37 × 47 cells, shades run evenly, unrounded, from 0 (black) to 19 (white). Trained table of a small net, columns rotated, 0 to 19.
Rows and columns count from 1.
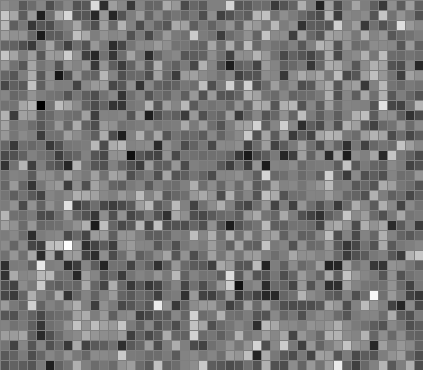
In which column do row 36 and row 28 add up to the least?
29
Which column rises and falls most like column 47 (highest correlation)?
21
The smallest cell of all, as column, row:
5, 11
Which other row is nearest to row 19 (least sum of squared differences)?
24
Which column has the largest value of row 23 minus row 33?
18
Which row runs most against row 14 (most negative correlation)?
27
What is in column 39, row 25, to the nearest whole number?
4
